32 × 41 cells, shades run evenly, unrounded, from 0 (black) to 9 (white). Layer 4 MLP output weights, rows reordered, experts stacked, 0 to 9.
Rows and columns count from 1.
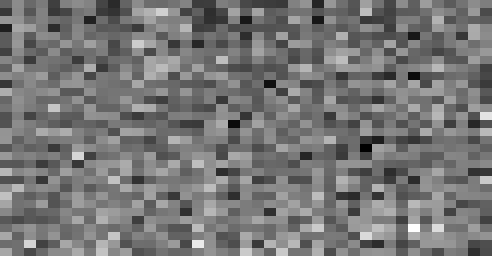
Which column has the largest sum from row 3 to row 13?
2
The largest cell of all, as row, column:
29, 35
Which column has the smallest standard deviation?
39
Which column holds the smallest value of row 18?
32
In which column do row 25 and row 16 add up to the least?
20
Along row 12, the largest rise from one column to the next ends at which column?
25
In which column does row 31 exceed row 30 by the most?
17
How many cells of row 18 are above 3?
33
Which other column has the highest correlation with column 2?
4
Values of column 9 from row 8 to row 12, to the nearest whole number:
3 2 4 4 4
